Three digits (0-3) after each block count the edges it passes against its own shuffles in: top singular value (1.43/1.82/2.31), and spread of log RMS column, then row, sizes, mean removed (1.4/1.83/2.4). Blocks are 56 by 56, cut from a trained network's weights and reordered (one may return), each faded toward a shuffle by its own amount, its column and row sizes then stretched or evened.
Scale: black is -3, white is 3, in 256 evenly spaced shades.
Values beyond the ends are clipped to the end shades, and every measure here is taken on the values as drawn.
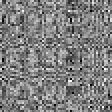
3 2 1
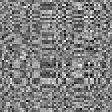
3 2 2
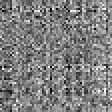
2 1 2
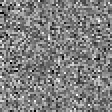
0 2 0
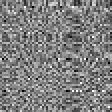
3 0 2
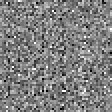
1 2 0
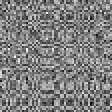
3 2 1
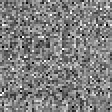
1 0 0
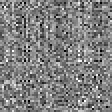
2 1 2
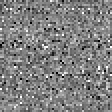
0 1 2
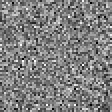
0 1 1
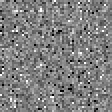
0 2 0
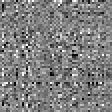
2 3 3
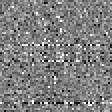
2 0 2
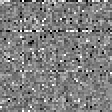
2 1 2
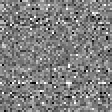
1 0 2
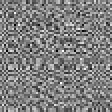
3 0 3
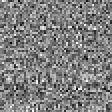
2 0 1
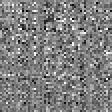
1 3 2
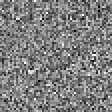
1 0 1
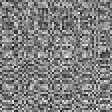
3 0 1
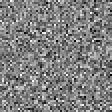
1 0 1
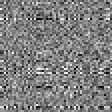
3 1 3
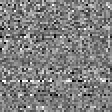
0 1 3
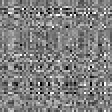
3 2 3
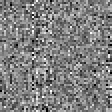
0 3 0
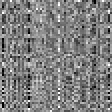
3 3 0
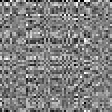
3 3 2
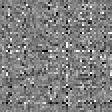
1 3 2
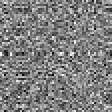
2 2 1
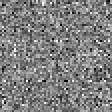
0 2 2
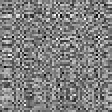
3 1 2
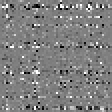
2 3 3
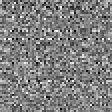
2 1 3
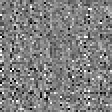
1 3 1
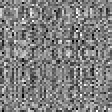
2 2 0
